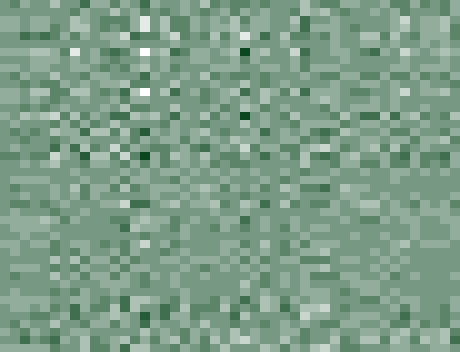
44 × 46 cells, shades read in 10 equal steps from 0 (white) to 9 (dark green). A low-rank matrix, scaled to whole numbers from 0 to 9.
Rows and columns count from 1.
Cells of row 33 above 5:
8
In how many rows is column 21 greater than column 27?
20
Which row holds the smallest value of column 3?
15
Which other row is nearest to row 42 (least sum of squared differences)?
18
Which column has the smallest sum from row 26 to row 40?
33
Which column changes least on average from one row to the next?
28
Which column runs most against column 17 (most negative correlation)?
31
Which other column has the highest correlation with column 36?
11
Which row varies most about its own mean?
7
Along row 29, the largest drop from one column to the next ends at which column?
14
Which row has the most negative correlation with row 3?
40
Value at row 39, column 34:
5
